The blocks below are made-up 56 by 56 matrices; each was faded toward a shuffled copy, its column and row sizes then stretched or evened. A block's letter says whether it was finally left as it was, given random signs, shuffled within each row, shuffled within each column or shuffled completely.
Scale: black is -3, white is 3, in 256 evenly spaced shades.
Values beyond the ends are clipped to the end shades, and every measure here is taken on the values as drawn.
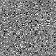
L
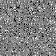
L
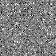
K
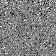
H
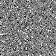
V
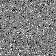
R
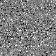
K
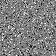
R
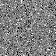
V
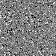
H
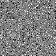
L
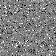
H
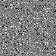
K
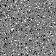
V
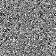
K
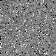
V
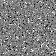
R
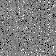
V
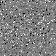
H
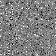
L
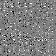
L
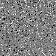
H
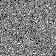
R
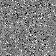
K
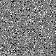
K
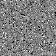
V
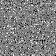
H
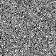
V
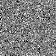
K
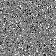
R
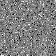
H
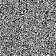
V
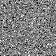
H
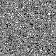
H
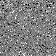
H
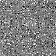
L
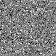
H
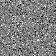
V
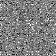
L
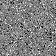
R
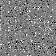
K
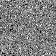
H
